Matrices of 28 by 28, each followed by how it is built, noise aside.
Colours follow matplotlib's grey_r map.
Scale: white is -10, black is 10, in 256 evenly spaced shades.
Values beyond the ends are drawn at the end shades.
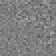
upper triangular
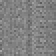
repeating rows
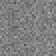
repeating rows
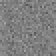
repeating rows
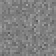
repeating rows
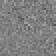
upper triangular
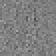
uneven columns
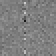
uneven columns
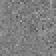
upper triangular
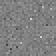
sparse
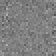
uneven columns
